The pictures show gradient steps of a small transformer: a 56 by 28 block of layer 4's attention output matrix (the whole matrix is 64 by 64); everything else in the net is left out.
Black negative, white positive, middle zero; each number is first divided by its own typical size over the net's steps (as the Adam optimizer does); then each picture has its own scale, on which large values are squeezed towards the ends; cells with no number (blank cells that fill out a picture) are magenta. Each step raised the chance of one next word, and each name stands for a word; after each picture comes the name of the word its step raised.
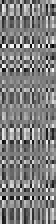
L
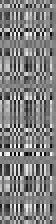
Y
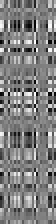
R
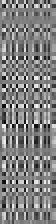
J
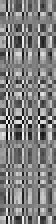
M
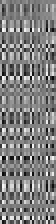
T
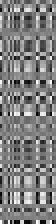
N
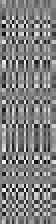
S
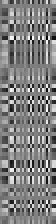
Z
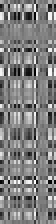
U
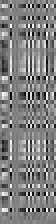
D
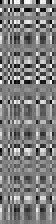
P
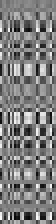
T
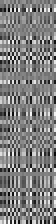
N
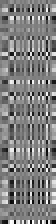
N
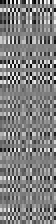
P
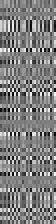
R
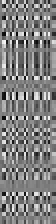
D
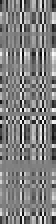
M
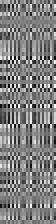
J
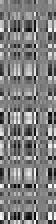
T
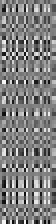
N
